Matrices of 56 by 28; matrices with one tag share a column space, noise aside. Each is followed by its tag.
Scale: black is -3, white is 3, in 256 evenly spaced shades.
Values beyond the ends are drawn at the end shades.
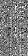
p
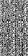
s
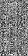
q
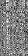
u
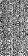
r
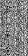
p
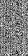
q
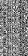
p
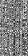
s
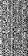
r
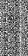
p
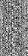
p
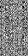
p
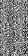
q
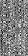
s
